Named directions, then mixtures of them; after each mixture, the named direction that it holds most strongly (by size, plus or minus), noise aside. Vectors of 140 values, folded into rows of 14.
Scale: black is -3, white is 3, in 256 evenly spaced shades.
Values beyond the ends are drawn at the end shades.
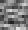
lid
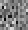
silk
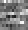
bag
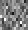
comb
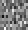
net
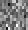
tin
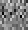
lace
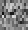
lace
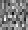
tin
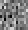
silk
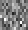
comb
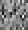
lace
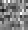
bag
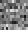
lid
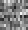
bag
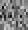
silk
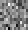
tin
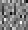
lace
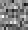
net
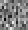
silk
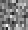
tin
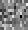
lace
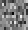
net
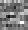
bag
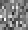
silk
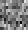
comb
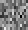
net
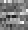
bag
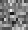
lid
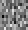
net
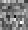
bag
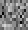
lace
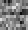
bag
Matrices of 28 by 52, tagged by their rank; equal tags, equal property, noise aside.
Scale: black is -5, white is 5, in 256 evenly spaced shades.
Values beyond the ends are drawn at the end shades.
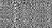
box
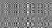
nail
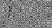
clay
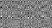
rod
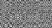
box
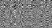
clay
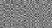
rod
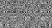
box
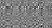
rod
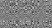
box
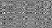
box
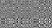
nail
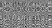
rod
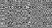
clay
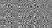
rod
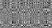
rod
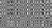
nail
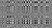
nail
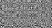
box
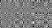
rod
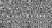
clay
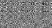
clay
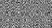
clay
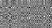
box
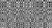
rod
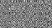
clay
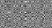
rod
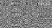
clay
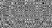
clay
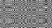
nail
